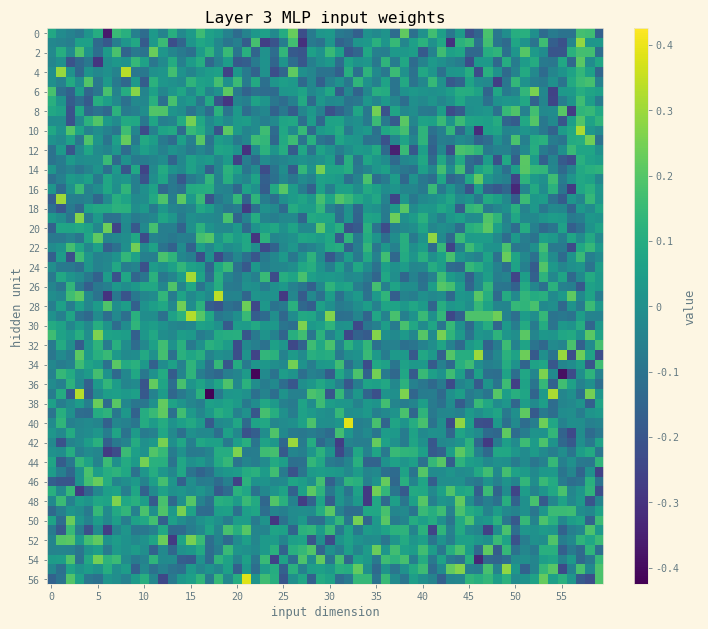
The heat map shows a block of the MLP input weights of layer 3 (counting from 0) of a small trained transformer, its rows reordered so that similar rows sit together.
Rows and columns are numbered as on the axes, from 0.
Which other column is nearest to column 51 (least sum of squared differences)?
11
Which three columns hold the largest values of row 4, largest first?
8, 1, 26
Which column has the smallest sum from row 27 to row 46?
22
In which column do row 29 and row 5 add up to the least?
43
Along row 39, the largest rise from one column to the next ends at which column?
23
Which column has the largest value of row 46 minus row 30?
33
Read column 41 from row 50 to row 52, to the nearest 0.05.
0.1 -0.25 -0.1
